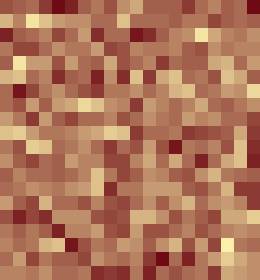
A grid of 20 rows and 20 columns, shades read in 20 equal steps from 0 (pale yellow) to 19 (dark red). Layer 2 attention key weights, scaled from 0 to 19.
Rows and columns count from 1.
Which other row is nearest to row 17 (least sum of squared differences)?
4
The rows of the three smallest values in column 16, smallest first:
3, 8, 18
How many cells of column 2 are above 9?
13
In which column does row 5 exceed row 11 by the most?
19
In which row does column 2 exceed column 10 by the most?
7
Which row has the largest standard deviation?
6
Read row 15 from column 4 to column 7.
5 11 11 13
